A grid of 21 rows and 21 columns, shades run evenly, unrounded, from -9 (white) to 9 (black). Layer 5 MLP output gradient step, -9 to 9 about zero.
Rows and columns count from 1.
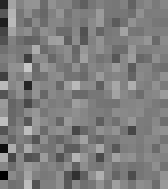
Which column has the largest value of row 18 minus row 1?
2
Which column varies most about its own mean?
1
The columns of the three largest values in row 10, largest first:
4, 13, 8
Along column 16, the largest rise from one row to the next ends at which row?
5
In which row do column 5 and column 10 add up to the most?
20
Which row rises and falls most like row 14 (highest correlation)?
10
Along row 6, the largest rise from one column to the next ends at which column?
6
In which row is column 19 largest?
7
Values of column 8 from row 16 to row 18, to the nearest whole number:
2 -1 3
